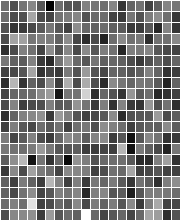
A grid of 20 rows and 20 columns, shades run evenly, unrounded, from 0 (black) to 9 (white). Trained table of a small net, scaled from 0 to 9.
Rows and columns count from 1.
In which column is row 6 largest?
8
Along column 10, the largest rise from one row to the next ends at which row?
20
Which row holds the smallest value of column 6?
1
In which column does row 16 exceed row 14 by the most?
15
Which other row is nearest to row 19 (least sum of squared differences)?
2
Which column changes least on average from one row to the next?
11
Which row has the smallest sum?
3
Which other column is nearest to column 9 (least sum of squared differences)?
12
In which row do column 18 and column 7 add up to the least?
9
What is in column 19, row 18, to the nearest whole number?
4
